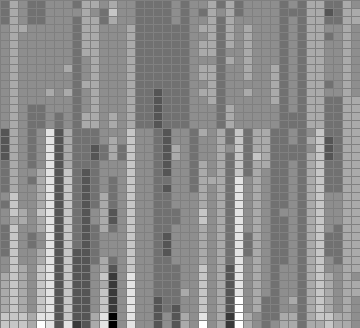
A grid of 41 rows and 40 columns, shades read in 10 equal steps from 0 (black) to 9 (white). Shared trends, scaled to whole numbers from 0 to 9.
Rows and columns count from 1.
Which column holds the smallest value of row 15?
18
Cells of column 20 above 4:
18
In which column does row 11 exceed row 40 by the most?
13
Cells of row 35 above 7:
3
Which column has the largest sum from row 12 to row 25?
6
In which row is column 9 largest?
2
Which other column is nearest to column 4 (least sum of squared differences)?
38
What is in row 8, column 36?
6
